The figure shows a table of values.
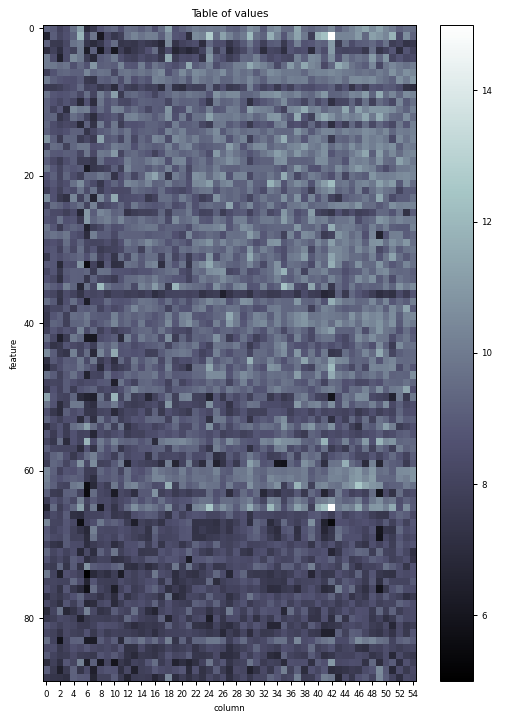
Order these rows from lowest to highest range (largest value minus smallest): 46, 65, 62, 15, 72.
72, 15, 46, 62, 65
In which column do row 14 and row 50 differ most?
42
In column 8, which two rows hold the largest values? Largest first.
35, 15
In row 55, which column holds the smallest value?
7
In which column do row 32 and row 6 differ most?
6
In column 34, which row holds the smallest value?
59
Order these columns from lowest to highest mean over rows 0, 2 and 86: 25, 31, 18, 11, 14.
11, 14, 25, 31, 18
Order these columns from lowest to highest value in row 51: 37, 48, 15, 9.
15, 9, 48, 37
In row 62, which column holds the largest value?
46
